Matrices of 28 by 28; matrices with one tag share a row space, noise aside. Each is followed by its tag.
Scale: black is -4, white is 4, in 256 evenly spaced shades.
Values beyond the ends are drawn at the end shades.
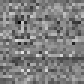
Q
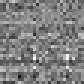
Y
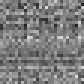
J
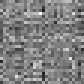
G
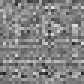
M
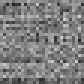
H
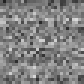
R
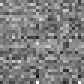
H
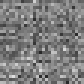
Y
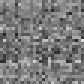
M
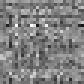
R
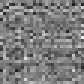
G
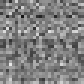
R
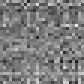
H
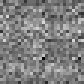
G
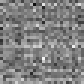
G
